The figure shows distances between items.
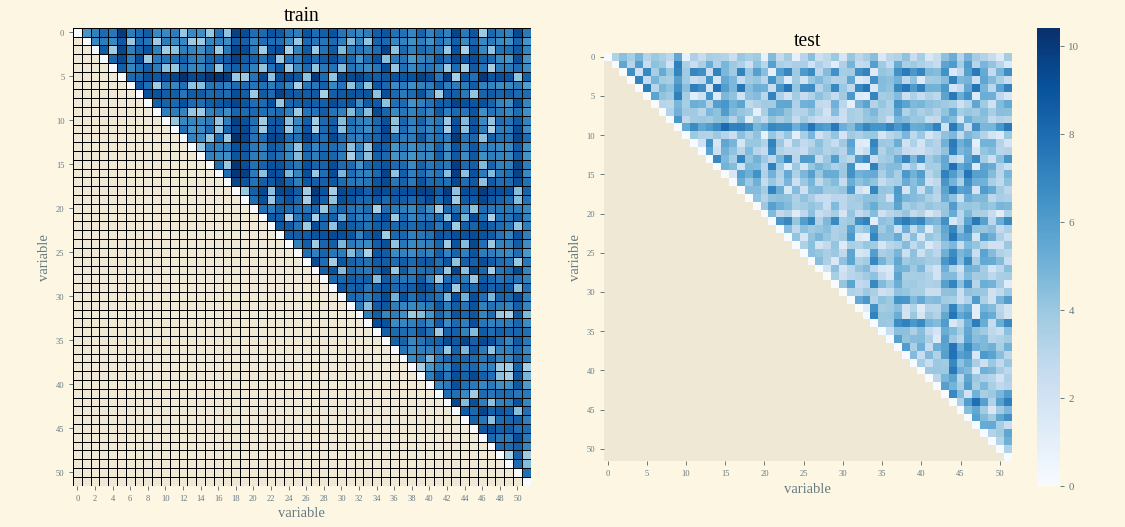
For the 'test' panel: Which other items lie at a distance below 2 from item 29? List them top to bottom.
1, 26, 51
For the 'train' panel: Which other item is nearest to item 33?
25
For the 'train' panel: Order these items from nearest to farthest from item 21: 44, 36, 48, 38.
36, 44, 38, 48
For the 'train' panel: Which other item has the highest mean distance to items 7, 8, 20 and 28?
18
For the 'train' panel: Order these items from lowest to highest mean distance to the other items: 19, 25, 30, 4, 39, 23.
4, 25, 30, 39, 19, 23
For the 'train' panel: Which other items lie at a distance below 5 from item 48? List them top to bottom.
32, 38, 39, 49, 51
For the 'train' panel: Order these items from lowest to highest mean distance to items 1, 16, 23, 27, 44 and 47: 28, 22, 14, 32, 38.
14, 38, 32, 28, 22
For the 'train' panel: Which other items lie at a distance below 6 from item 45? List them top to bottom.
7, 20, 28, 34, 41
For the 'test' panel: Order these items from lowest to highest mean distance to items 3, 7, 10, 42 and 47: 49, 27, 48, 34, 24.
24, 27, 49, 48, 34
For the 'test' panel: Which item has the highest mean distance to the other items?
9
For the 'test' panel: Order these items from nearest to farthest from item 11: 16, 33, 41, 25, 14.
33, 14, 25, 41, 16
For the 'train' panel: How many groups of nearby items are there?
8
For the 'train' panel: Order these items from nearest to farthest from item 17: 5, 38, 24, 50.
38, 24, 50, 5
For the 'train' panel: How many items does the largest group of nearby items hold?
13
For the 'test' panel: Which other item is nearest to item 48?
39
